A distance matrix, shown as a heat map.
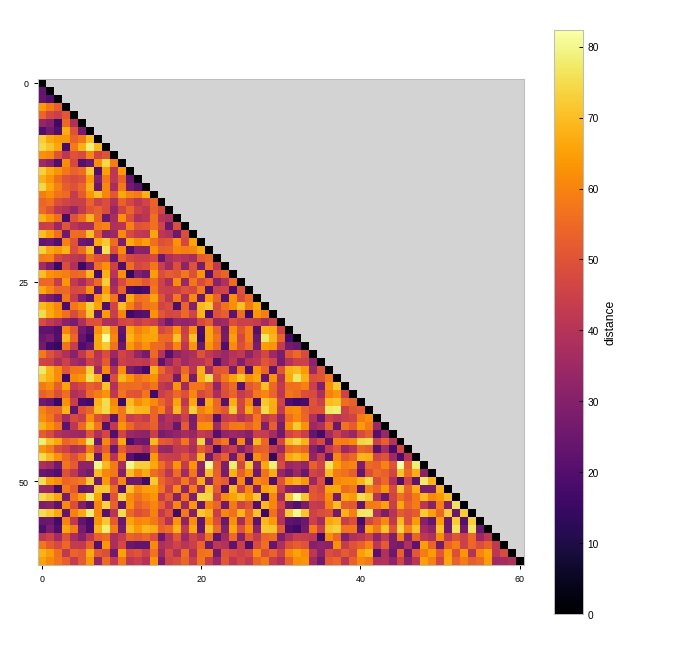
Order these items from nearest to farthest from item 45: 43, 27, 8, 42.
42, 43, 8, 27
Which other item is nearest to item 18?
16
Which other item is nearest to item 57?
35
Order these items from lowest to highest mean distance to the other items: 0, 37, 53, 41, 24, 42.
42, 53, 24, 0, 37, 41
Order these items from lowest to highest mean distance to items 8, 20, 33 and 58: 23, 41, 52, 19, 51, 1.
23, 1, 51, 19, 52, 41
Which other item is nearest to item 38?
25
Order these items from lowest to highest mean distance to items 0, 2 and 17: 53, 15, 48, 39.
53, 48, 15, 39
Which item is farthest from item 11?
48
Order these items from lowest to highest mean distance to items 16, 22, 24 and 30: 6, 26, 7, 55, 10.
26, 7, 55, 10, 6
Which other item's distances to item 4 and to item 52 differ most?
41
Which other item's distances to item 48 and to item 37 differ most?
8
